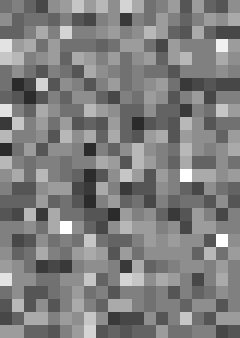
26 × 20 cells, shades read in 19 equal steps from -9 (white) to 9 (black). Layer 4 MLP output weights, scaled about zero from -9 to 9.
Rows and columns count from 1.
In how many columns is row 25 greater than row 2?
7
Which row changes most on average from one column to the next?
17
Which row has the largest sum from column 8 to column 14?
10
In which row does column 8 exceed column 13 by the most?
12
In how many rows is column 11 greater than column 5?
11
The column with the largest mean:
3
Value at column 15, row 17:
5
